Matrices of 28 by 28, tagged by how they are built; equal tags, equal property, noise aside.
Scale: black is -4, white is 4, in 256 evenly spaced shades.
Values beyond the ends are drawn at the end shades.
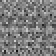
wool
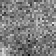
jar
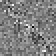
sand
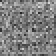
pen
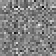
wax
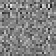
wax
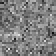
jar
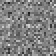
wax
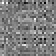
wax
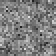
jar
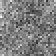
jar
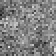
jar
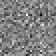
wax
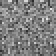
wool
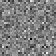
wax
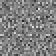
wool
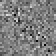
sand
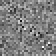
sand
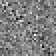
sand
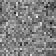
pen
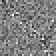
sand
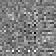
wax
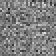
pen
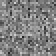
pen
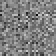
wax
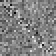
sand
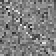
sand
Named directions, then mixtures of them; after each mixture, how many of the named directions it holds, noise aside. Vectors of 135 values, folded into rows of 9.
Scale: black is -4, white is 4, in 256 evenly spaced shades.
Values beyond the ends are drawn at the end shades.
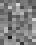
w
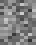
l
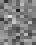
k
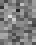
two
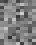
three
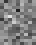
one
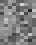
one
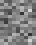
two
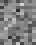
three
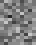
two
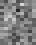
two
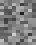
one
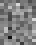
one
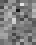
two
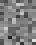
three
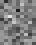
one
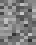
one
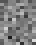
three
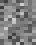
three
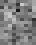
three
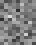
one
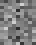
three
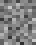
two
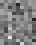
one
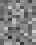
two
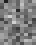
one
